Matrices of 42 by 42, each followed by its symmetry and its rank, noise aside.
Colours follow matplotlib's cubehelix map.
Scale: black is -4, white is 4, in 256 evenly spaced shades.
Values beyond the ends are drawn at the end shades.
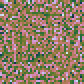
antisymmetric, rank eight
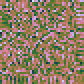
antisymmetric, rank eight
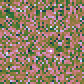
no symmetry, rank eight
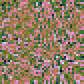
symmetric, rank eight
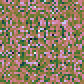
antisymmetric, rank eight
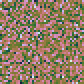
no symmetry, rank eight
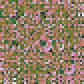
symmetric, rank seven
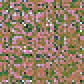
symmetric, rank eight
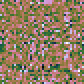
antisymmetric, rank six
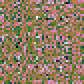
no symmetry, rank six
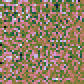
no symmetry, rank eight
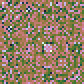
symmetric, rank seven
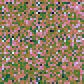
antisymmetric, rank six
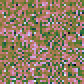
antisymmetric, rank six
